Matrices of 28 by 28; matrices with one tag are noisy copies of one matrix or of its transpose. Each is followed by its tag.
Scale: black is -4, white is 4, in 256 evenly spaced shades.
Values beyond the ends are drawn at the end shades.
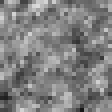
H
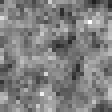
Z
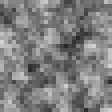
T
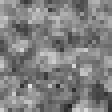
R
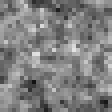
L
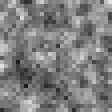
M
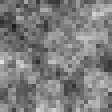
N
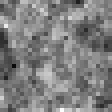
L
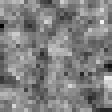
R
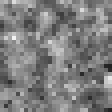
R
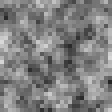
T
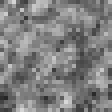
H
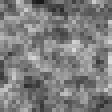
L
